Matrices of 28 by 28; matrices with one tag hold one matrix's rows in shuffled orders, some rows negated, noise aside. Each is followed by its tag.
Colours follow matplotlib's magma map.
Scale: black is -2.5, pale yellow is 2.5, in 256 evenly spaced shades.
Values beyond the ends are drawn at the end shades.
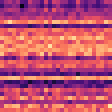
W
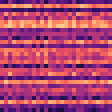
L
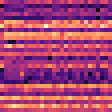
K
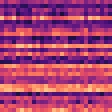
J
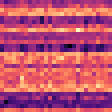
W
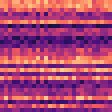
L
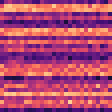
K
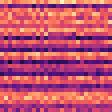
L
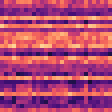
J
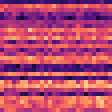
W
